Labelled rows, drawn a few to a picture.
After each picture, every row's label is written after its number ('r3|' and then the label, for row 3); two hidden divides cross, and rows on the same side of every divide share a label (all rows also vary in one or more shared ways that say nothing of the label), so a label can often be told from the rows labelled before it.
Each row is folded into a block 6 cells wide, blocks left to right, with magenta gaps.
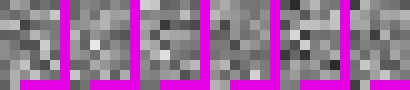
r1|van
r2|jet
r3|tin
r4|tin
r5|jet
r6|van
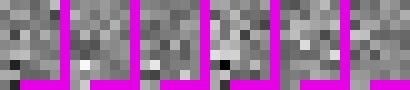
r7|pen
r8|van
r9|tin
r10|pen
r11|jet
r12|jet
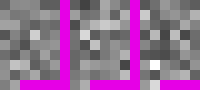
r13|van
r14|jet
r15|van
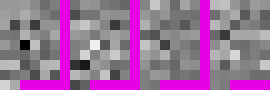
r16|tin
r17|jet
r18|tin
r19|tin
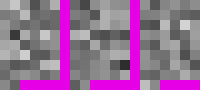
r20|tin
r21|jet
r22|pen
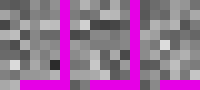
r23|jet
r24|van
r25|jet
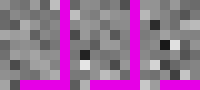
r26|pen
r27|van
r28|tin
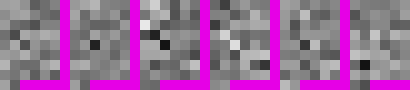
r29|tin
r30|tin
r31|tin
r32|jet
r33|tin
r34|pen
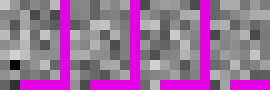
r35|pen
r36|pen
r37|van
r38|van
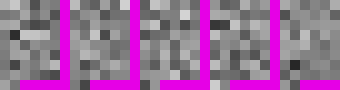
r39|tin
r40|pen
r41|van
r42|pen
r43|pen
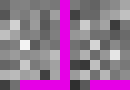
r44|jet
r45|jet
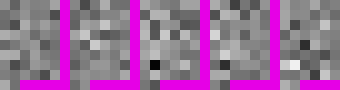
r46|pen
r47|jet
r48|pen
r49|pen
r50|tin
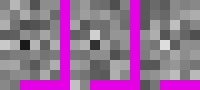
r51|tin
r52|tin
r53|jet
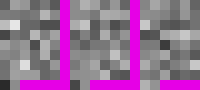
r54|van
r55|van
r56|tin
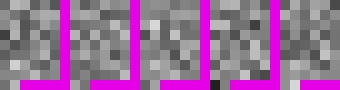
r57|van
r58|pen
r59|van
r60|van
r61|van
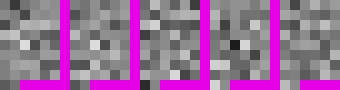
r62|jet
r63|jet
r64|van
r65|tin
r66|pen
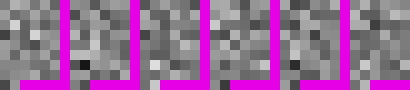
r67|van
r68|pen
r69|van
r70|tin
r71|pen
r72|van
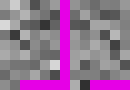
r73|tin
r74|pen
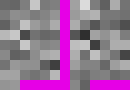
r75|jet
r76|tin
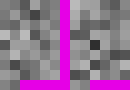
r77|pen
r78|tin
